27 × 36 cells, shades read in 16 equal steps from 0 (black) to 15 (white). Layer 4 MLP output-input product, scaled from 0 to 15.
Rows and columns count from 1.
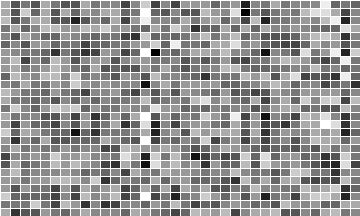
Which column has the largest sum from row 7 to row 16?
15
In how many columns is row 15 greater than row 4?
14
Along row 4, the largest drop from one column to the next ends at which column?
20
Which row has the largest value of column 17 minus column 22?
24
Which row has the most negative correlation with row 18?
21
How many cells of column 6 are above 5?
17
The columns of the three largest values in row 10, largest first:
35, 30, 8
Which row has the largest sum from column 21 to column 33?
13
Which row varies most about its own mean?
7
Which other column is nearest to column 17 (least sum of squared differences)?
19
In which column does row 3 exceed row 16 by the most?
16
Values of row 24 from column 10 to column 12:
8 9 10
